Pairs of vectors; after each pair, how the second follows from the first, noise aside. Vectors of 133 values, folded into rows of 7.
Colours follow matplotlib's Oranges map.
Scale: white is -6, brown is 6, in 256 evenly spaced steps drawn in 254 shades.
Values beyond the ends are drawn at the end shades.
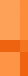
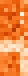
negated, scaled up.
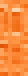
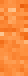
wrapped around, negated, partly zeroed.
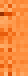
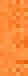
reversed, shrunk.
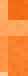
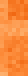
shrunk.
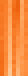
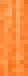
reversed, shrunk.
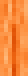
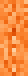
sign-scrambled.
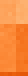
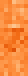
wrapped around, negated, partly zeroed.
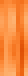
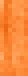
reversed, shrunk.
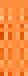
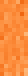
wrapped around, negated, shrunk.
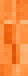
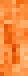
copied.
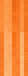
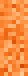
sign-scrambled.
